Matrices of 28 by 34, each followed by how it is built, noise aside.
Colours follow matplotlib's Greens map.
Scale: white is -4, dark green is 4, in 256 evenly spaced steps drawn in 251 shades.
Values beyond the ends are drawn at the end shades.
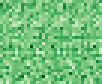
repeating columns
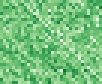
Toeplitz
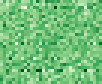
uneven rows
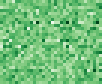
uneven rows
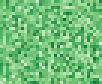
repeating rows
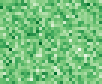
Toeplitz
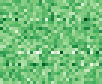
uneven rows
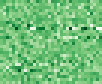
uneven rows
